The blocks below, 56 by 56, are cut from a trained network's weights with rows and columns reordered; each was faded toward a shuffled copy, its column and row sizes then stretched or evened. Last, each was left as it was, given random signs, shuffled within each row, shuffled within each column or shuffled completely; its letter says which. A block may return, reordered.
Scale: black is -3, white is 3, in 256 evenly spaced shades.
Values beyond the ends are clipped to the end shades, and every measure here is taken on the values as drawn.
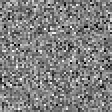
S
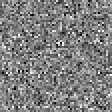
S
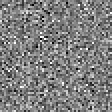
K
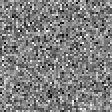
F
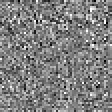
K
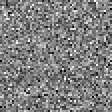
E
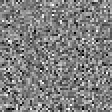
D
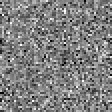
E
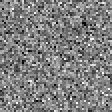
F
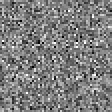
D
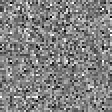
D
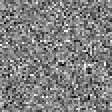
S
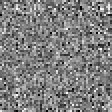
D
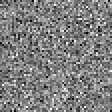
F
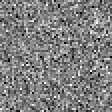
F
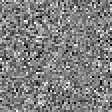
K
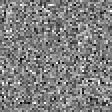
S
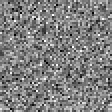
F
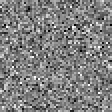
S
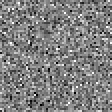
F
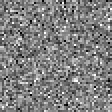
E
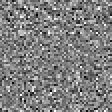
K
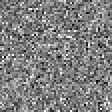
S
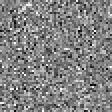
D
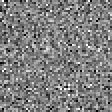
D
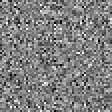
K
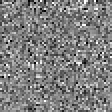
D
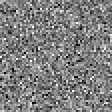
F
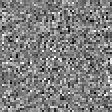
K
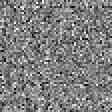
D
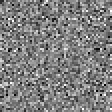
K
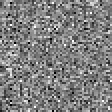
K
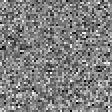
E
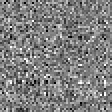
K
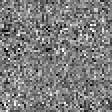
D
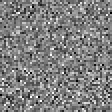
S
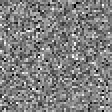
E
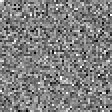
S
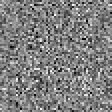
K
